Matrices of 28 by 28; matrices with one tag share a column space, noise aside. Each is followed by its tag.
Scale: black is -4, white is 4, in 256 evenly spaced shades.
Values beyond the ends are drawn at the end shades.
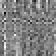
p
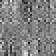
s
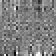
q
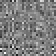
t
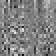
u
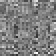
t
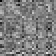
t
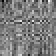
p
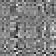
t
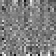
q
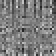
u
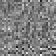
t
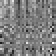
u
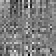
u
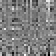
q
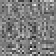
t
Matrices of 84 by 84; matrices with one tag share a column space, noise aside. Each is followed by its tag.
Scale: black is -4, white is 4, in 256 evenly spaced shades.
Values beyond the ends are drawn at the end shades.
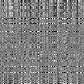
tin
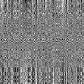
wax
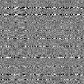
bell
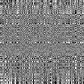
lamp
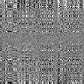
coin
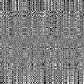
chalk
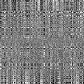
chalk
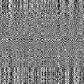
wax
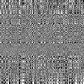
lamp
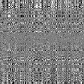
coin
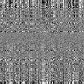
coin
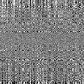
coin
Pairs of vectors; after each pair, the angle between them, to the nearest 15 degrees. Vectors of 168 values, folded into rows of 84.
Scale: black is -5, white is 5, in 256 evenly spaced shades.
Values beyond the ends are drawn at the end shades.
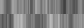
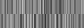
90 degrees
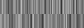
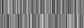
135 degrees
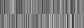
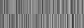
30 degrees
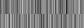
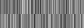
45 degrees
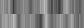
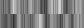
165 degrees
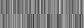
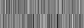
45 degrees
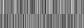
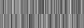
90 degrees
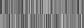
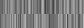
90 degrees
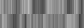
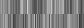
45 degrees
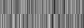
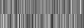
45 degrees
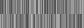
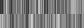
30 degrees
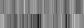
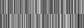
105 degrees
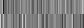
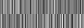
120 degrees
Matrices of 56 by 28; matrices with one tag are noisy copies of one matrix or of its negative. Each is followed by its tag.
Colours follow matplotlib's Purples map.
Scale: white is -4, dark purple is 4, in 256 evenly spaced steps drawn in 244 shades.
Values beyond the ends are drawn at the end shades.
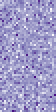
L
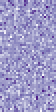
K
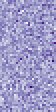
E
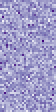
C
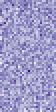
K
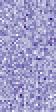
L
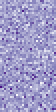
E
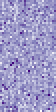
K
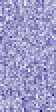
K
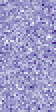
E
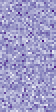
C
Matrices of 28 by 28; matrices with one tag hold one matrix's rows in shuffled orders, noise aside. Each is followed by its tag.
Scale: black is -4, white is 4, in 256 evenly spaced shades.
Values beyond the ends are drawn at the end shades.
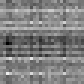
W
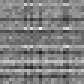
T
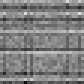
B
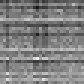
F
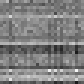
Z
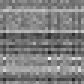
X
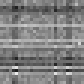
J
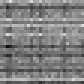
W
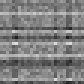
J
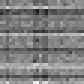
F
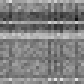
Z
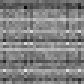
B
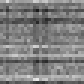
F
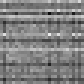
X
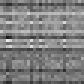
W
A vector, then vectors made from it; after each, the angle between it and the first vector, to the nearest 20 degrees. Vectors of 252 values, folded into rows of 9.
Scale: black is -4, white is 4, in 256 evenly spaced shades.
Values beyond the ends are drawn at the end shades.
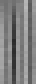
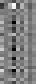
60 degrees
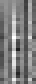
160 degrees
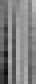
60 degrees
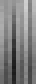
40 degrees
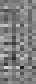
60 degrees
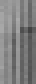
60 degrees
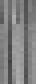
120 degrees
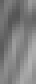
100 degrees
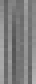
40 degrees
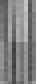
40 degrees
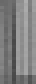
40 degrees
